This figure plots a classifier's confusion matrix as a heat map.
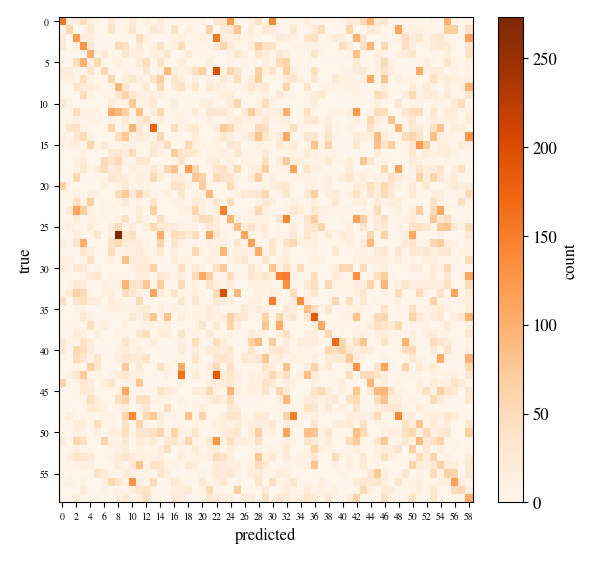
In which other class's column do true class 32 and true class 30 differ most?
9
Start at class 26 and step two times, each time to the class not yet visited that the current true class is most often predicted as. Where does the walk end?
58
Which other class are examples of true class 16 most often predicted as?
10
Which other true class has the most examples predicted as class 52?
15
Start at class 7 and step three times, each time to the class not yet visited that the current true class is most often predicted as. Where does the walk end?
42
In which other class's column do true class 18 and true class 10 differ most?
33
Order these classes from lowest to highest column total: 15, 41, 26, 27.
26, 15, 41, 27
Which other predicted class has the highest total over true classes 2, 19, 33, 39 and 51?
22
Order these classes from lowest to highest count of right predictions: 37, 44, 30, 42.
30, 44, 37, 42
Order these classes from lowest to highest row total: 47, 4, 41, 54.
47, 4, 54, 41
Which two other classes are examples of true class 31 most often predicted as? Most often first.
32, 42
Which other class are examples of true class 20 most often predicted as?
0
